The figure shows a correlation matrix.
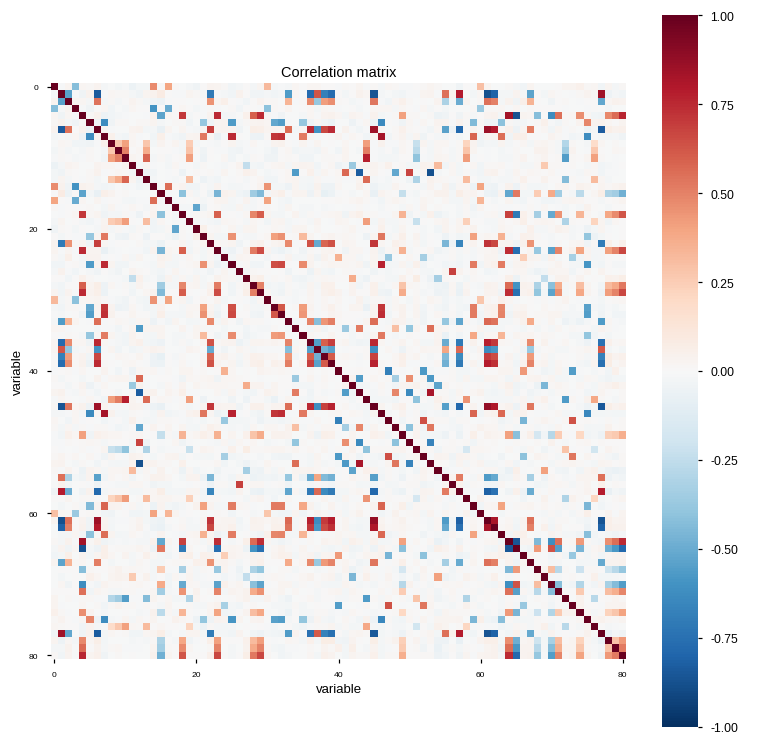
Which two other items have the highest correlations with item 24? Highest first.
40, 66
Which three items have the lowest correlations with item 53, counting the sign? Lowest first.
12, 50, 41
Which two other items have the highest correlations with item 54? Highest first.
69, 11
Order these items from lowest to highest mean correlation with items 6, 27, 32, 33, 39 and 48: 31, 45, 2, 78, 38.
78, 31, 2, 38, 45
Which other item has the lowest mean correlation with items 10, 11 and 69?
42
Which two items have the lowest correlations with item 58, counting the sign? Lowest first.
72, 51
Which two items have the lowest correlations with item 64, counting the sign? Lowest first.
65, 70
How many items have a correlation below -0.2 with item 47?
3
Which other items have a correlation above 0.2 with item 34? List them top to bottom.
43, 48, 53
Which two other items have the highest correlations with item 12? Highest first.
50, 41
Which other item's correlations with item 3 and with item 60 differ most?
14
